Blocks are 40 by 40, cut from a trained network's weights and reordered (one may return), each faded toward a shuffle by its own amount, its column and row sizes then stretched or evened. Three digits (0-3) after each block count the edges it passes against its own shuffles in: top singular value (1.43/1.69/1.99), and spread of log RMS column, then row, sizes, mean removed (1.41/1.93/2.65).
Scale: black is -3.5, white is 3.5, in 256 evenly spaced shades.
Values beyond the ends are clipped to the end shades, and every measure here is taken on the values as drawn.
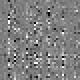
1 3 1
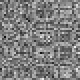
3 0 0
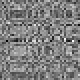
3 0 1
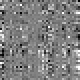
3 3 2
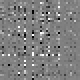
1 3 2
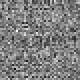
2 1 0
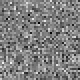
1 0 0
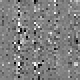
1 3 0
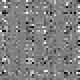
1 3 2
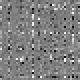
1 3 1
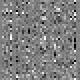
1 3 0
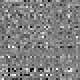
1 2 3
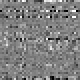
2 1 3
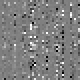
0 3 0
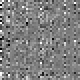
0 3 1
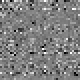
2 1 2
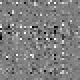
0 2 2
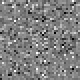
0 1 0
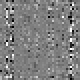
2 3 0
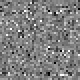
0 0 1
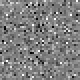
0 0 1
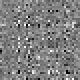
1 2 2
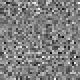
1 0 2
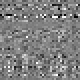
2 1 3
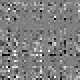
1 3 3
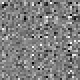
2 2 1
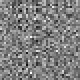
3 2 0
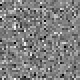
1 1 0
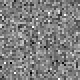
0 1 0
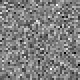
0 0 0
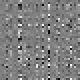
3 3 2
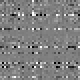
2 2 3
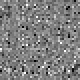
0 1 1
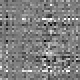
2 3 2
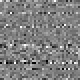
1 0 3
